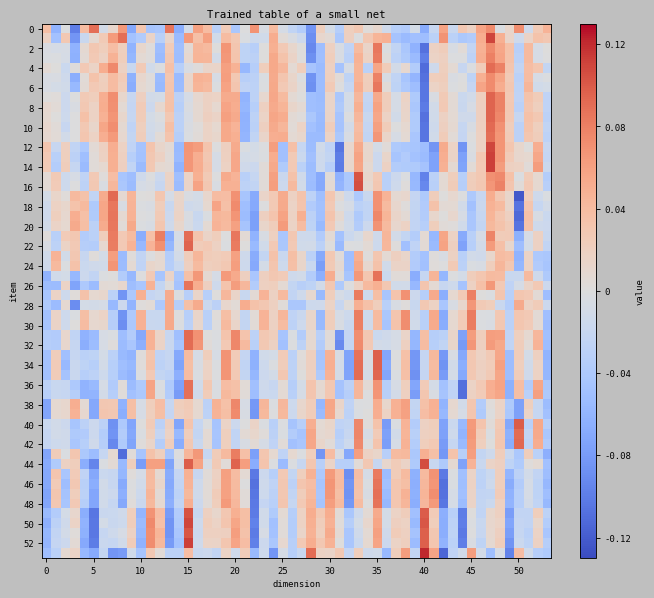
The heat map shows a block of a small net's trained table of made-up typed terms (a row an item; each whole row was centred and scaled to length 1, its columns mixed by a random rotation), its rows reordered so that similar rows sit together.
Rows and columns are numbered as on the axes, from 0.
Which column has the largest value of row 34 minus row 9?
40
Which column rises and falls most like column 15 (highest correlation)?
11
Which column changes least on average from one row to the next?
24
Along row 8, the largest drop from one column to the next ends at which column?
21
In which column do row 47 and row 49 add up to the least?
22
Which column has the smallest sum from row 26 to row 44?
42
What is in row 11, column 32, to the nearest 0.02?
0
